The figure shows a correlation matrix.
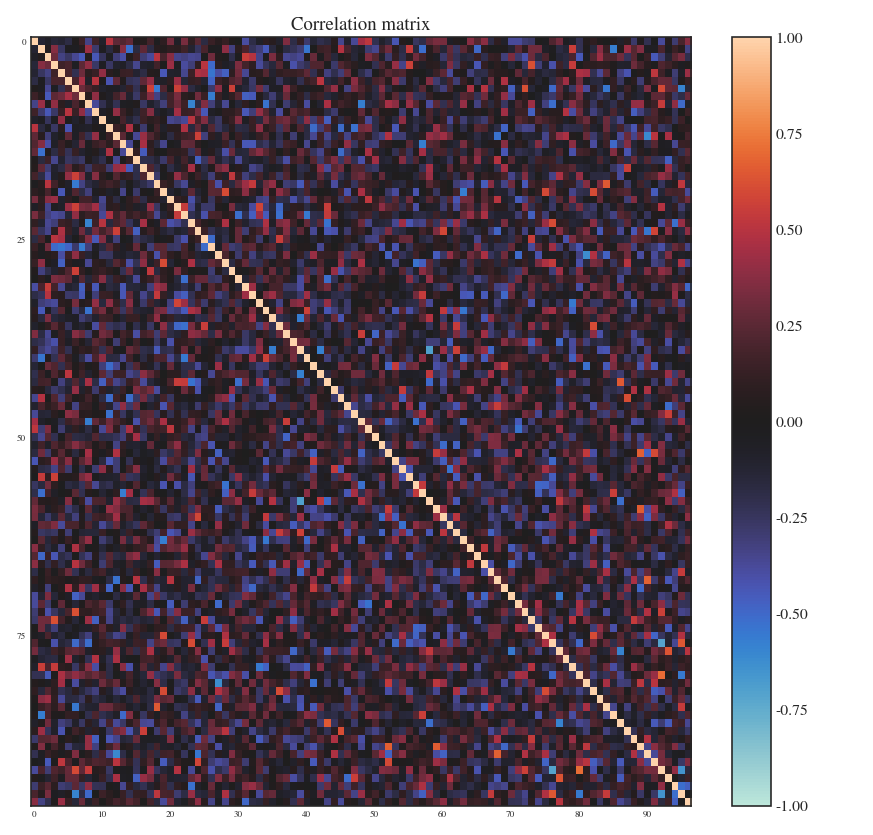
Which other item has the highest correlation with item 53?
41
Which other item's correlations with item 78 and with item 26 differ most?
5
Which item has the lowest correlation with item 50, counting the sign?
37
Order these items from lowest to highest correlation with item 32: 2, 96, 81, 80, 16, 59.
16, 96, 80, 59, 81, 2
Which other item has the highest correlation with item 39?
62
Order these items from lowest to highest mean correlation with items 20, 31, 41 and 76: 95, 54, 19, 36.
54, 36, 19, 95
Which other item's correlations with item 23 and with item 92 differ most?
76
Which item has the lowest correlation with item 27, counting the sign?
81
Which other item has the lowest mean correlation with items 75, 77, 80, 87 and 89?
70
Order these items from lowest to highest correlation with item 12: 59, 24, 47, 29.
29, 47, 59, 24
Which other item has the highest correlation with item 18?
84
